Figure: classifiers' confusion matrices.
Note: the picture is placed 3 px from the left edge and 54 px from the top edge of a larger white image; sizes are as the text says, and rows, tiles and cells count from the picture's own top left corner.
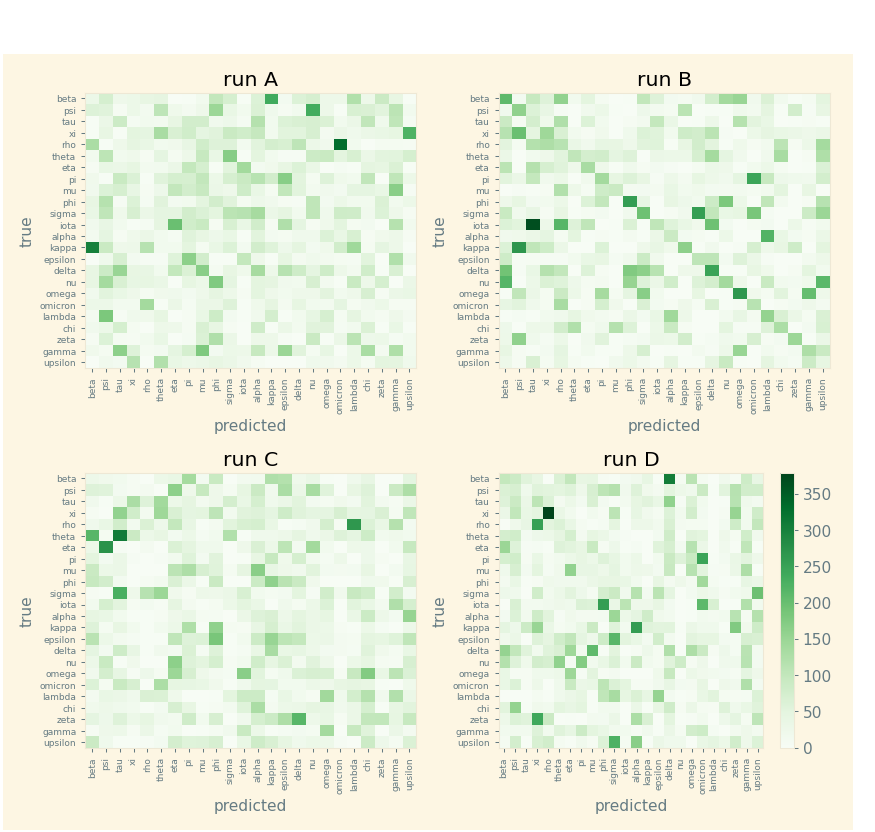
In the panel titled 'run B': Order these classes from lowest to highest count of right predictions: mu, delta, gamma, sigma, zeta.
mu, gamma, zeta, sigma, delta
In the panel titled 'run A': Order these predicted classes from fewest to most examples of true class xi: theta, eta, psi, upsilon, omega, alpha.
omega, psi, eta, alpha, theta, upsilon
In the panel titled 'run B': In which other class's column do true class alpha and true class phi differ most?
nu
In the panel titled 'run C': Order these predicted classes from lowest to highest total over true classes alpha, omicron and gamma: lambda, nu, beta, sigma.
sigma, nu, beta, lambda
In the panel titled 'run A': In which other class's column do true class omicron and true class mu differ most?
gamma
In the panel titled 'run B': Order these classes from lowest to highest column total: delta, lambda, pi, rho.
pi, lambda, delta, rho
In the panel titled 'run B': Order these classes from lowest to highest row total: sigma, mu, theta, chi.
mu, chi, theta, sigma
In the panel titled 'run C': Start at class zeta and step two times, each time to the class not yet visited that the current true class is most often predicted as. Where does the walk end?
kappa
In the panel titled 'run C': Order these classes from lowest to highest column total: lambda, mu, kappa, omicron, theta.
omicron, mu, theta, lambda, kappa
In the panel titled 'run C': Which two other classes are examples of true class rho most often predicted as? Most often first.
lambda, gamma
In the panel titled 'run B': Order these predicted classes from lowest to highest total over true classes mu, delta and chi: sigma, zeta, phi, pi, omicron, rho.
zeta, omicron, pi, sigma, phi, rho
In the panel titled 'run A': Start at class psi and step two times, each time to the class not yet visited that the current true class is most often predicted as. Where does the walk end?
phi
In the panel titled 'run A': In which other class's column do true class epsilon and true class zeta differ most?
pi
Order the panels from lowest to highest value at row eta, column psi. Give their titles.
run B, run A, run D, run C
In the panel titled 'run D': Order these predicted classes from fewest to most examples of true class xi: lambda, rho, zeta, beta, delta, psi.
lambda, beta, delta, psi, zeta, rho
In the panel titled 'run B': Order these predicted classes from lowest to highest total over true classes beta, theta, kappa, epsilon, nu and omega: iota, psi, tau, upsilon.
iota, tau, psi, upsilon
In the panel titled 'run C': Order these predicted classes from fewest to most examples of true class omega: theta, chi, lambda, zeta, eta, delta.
theta, zeta, delta, lambda, eta, chi
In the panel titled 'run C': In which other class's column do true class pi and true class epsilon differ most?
phi
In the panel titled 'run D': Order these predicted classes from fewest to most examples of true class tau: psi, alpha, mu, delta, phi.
phi, alpha, mu, psi, delta
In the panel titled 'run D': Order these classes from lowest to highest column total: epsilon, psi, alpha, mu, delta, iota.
iota, epsilon, mu, alpha, psi, delta
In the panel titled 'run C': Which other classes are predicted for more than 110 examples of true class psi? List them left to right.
eta, epsilon, nu, upsilon
